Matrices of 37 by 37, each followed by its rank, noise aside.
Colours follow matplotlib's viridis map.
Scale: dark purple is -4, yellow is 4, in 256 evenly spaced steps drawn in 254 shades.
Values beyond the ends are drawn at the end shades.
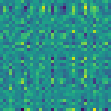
three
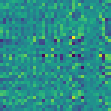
three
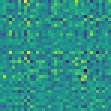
three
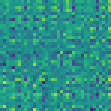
four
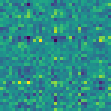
three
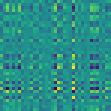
one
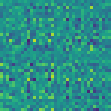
four
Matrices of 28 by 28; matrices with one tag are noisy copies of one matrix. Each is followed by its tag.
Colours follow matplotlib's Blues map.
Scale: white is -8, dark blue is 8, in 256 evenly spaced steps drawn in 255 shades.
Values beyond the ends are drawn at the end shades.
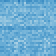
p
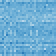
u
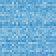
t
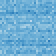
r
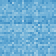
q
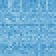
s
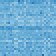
p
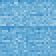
p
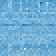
s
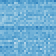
p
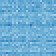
t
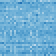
u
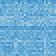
p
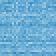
t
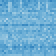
s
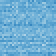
t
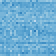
u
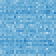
r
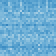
s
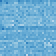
p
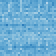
s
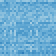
u
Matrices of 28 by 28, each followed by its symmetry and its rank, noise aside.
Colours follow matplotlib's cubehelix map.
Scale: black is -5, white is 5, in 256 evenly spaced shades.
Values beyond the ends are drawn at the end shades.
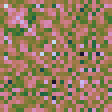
symmetric, rank five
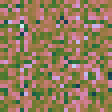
no symmetry, rank six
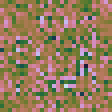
antisymmetric, rank six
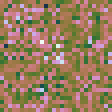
symmetric, rank five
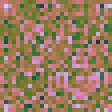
symmetric, rank five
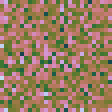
no symmetry, rank seven
